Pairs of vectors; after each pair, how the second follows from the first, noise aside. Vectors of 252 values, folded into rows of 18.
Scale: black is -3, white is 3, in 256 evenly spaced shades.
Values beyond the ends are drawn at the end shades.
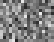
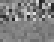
reversed, negated, partly zeroed.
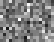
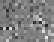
partly zeroed.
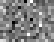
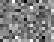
shuffled.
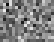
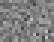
reversed, negated, shrunk.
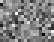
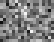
shuffled.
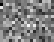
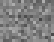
reversed, negated, shrunk.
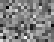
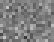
negated, shrunk.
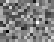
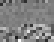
reversed, negated, partly zeroed.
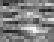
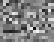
sign-scrambled.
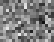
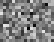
shuffled.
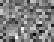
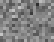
reversed, negated, shrunk.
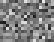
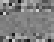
reversed, negated, partly zeroed.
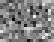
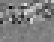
wrapped around, partly zeroed.
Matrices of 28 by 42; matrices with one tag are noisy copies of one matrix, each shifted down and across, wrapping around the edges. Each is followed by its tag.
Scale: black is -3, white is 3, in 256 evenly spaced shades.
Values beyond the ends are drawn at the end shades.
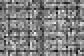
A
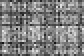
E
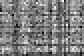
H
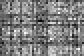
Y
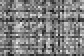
H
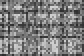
E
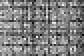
A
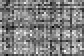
Y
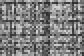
A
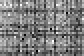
Y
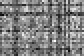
H
